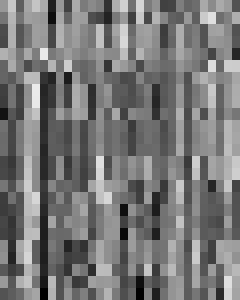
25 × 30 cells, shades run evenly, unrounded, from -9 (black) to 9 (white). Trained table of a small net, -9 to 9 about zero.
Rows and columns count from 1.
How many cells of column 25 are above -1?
23
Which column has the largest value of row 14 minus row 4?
30
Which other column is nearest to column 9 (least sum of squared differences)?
24
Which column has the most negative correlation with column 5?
3
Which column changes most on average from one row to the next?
27
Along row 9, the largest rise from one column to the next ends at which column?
10
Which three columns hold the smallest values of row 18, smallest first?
16, 20, 6
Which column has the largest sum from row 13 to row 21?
4
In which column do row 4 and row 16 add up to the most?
13
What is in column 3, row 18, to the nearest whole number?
-3
